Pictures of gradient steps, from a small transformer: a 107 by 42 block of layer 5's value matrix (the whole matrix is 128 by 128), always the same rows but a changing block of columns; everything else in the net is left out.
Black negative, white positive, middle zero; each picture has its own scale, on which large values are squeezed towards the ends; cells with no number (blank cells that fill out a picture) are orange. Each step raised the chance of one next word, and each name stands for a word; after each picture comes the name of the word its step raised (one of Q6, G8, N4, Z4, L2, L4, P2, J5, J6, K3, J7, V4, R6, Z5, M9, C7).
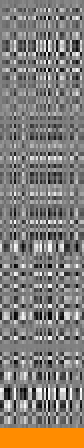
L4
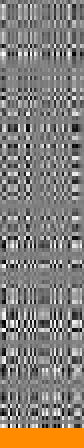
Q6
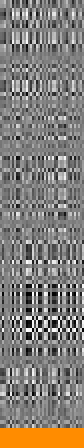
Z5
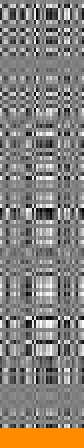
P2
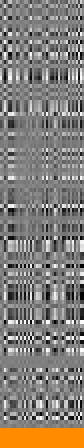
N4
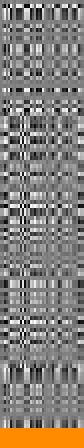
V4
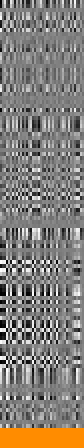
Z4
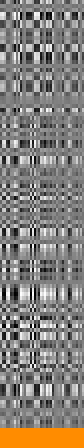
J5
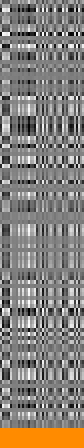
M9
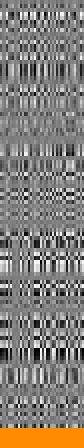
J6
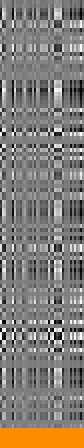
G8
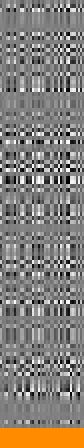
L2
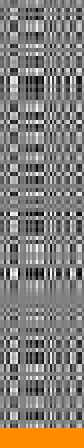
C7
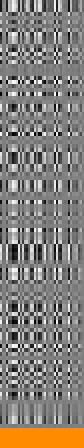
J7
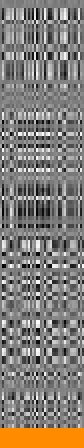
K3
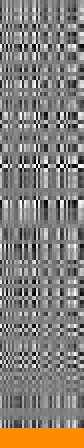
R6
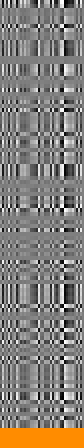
Z4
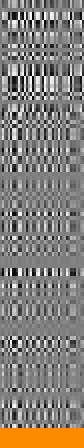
C7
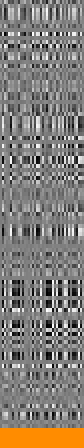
M9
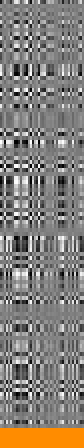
L2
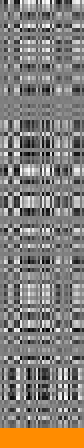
Z4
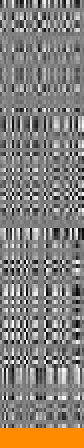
Z4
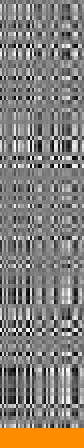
Q6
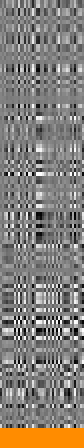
Z5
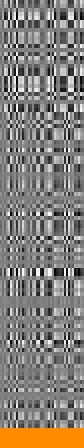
C7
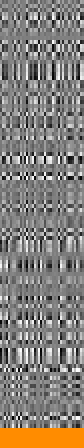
N4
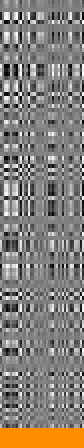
K3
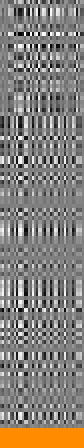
M9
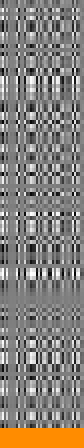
C7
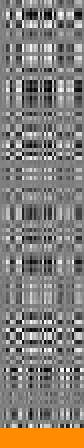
G8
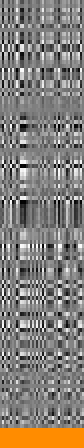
R6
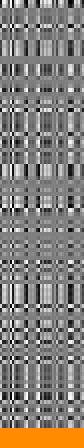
Z4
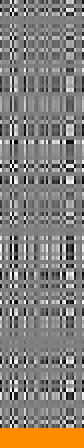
L2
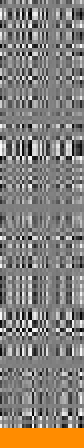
Q6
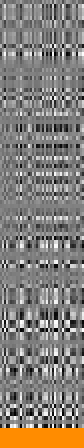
Q6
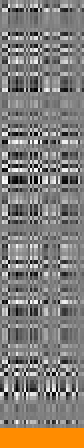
L2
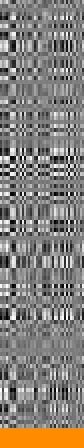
L4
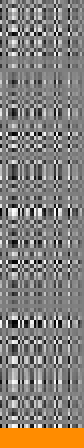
P2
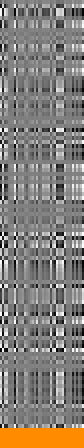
J6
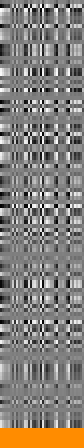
V4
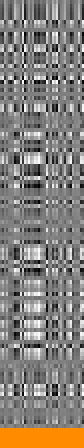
J7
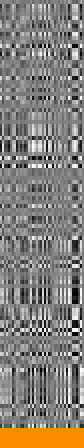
Q6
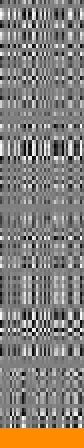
Q6
